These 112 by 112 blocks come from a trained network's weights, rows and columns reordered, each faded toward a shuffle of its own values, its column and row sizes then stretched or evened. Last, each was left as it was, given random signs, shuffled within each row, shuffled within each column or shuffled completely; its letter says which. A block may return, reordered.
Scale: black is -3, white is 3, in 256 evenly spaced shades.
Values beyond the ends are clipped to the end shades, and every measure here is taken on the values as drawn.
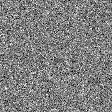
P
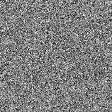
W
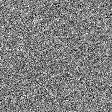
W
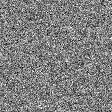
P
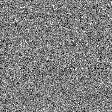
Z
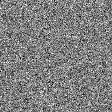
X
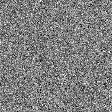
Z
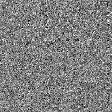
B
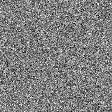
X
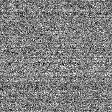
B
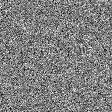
P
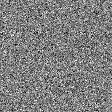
W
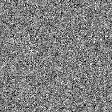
B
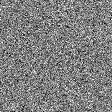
P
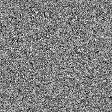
Z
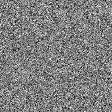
Z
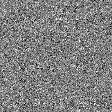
Z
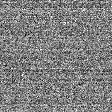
B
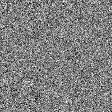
Z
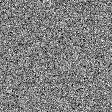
P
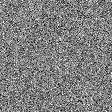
P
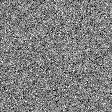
P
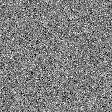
P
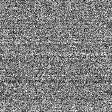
B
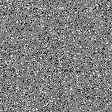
W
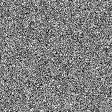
P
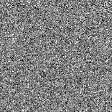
Z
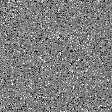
Z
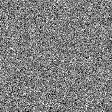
Z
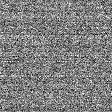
W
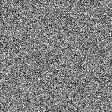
P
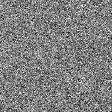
B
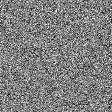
Z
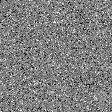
W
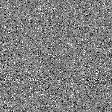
Z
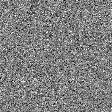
W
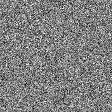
P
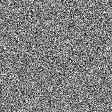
X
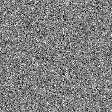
X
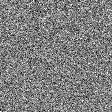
P
